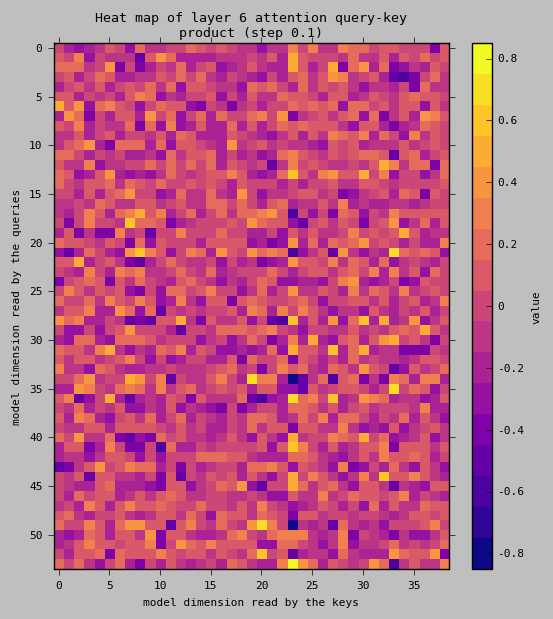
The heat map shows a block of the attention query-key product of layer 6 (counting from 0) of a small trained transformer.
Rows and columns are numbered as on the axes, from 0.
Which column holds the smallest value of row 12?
21
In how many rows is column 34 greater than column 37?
24
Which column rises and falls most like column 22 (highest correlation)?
9
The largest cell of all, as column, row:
23, 53
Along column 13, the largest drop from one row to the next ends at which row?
36
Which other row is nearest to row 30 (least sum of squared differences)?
12
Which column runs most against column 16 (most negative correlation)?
27
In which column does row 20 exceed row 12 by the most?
30
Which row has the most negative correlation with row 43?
28
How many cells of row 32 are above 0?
12
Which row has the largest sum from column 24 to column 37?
44
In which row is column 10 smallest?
41
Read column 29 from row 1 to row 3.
0.2 0.2 -0.1
